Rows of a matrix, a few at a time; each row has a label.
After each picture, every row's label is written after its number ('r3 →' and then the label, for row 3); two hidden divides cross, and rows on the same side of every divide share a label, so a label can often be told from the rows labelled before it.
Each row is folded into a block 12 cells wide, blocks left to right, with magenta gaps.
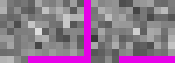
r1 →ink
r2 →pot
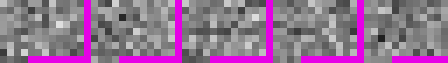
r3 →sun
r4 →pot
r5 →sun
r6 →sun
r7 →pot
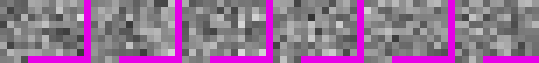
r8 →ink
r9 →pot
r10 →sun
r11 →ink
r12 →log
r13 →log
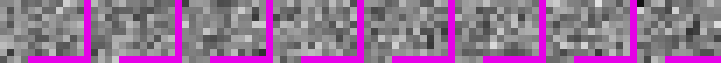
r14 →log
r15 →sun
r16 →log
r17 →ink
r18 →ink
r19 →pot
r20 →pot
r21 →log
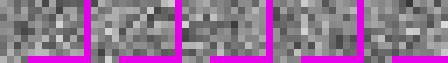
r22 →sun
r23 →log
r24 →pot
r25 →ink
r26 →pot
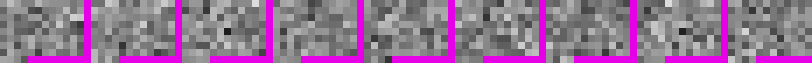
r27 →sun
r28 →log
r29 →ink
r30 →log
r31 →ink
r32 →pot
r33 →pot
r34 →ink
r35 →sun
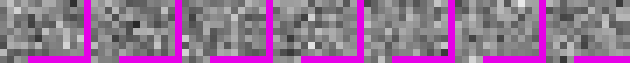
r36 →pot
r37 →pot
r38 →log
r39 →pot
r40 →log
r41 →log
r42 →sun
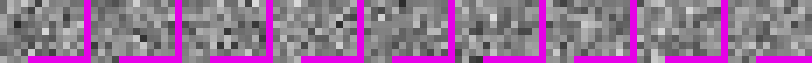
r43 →pot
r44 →ink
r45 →ink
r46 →pot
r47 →log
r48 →sun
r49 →sun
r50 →log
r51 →pot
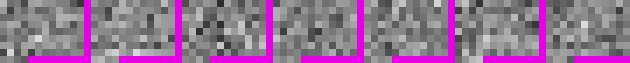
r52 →sun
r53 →ink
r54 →pot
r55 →log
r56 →ink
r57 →sun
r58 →ink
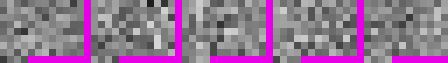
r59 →sun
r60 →pot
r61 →pot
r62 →ink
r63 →pot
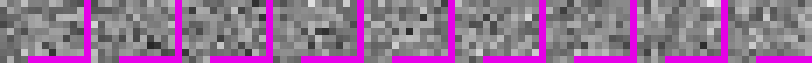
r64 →sun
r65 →log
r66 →pot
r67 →ink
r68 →ink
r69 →sun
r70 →ink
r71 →log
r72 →pot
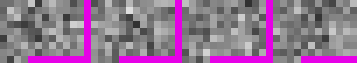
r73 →pot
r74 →log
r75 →sun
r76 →pot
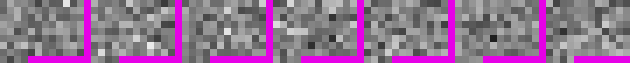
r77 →pot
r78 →sun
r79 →pot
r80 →log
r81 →sun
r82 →pot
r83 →sun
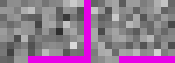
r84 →log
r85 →ink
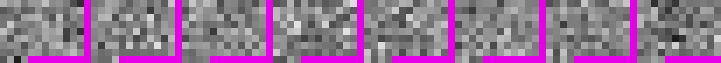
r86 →sun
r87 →pot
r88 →pot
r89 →log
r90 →log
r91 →ink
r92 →log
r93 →pot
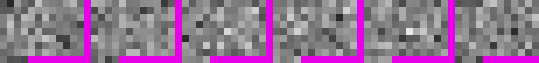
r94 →ink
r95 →sun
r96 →pot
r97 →log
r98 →pot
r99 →ink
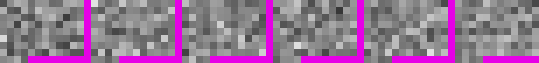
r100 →log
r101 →sun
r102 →sun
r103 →pot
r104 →sun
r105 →sun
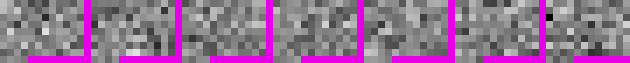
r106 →pot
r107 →ink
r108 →log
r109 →log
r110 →log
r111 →log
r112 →pot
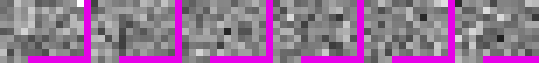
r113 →log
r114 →log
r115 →ink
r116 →log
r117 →log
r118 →log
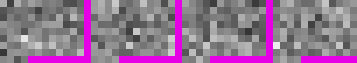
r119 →sun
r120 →pot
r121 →sun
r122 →pot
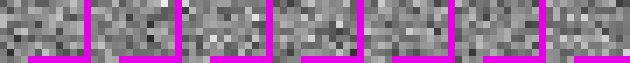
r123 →log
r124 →log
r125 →sun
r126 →ink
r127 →pot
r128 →sun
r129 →sun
